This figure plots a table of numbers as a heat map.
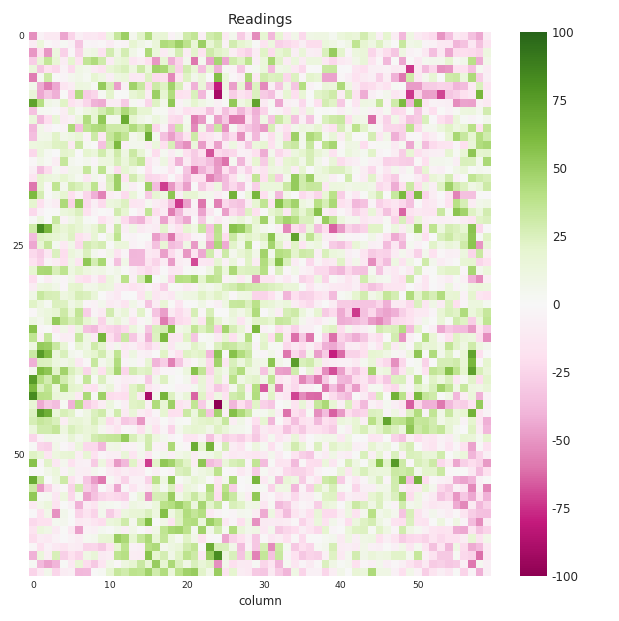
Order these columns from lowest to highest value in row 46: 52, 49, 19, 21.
19, 21, 52, 49
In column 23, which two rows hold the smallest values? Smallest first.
14, 17
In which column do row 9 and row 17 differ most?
29
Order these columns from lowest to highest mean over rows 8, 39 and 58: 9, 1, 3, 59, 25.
9, 25, 59, 3, 1
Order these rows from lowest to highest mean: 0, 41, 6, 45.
6, 0, 41, 45
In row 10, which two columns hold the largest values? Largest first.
12, 9
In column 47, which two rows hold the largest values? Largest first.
51, 43
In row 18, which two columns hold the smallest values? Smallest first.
17, 0
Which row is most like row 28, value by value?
37
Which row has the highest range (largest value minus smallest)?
43
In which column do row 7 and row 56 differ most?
24
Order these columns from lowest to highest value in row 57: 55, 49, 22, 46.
55, 46, 49, 22
